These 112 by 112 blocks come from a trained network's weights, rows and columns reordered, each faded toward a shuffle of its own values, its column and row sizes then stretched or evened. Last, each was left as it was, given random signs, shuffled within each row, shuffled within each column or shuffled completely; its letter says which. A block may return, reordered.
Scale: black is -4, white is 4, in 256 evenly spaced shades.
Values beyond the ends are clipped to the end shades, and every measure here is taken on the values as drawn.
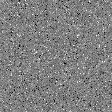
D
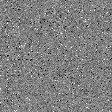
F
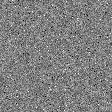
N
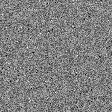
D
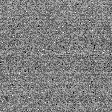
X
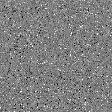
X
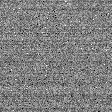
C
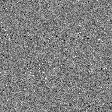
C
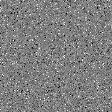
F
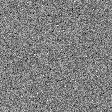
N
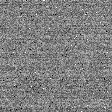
X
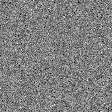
D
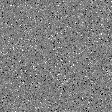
D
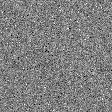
N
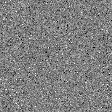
D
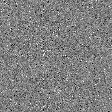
D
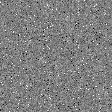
D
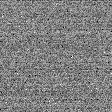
C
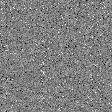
D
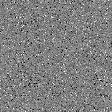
X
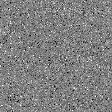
F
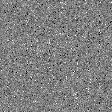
D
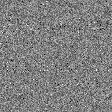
C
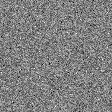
N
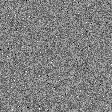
D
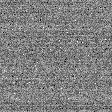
C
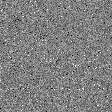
C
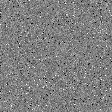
D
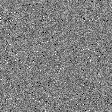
F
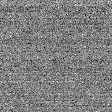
X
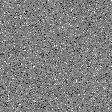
N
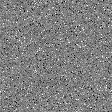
N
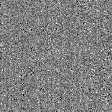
X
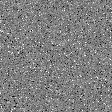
N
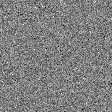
N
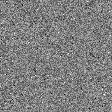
F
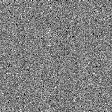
X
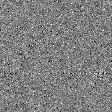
C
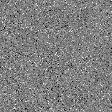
X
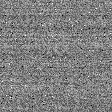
X
